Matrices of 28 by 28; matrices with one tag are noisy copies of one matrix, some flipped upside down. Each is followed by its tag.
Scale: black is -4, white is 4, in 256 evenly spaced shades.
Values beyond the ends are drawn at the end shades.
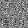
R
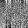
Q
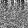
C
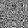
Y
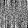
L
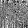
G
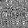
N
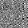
R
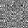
Y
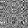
Y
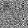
R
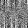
L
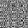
Y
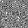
N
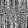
L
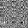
Y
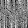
L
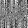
L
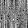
L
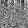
C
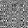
Y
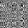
Y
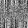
L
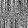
L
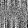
L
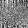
G
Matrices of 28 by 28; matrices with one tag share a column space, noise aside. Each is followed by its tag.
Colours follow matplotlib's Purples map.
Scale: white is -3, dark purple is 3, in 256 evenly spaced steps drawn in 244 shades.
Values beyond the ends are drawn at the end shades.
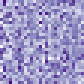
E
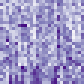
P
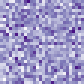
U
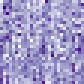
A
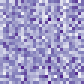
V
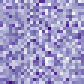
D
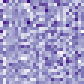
D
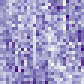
P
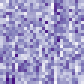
A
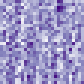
P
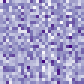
U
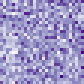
E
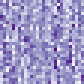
P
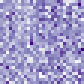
V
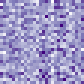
V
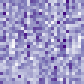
A
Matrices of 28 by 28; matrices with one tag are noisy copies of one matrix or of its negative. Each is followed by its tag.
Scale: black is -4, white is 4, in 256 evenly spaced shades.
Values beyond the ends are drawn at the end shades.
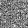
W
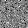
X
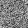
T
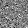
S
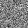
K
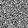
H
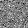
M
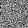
W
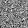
X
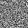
H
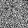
X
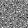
S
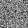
T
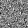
W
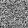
M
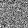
M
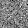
T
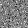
K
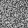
X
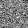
T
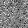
T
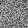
W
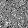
X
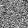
T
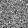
T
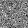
H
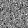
K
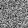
M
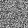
M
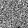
K
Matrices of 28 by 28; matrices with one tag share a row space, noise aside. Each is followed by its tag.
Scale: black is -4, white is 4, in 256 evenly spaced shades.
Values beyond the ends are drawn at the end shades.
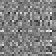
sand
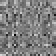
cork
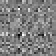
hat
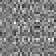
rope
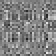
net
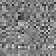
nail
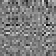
net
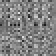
hat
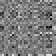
sand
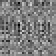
hat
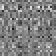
sand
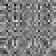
cork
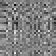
cork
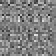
hat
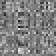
nail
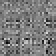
net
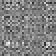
net
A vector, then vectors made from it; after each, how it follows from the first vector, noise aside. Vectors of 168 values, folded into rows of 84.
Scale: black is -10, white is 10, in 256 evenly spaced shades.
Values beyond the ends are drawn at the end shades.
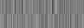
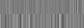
wrapped around, negated, partly zeroed.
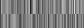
wrapped around, scaled up.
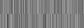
wrapped around.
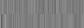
wrapped around, shrunk.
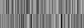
reversed, scaled up.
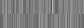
negated.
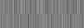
reversed, negated, partly zeroed.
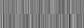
wrapped around.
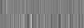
reversed, negated, partly zeroed.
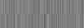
wrapped around, shrunk.
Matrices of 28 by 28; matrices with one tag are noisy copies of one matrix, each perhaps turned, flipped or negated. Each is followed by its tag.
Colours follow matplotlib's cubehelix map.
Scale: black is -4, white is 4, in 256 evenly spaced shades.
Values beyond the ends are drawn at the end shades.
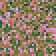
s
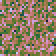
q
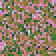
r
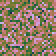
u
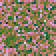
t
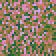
r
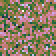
q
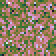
t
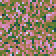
s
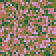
t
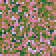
q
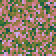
u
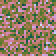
u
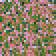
q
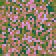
t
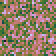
u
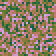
r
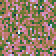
r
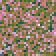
q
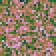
t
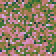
r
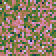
q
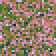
r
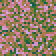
r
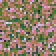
u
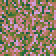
q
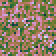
u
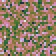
t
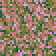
t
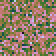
u
